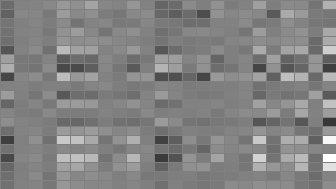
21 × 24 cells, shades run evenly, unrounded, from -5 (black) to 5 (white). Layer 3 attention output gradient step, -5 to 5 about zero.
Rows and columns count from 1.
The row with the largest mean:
18
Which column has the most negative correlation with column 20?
2
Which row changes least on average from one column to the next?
10
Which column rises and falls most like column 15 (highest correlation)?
20
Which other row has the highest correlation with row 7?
8
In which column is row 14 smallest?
24
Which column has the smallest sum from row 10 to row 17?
1
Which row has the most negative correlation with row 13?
14
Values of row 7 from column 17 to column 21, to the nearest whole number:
0 0 -1 1 -1
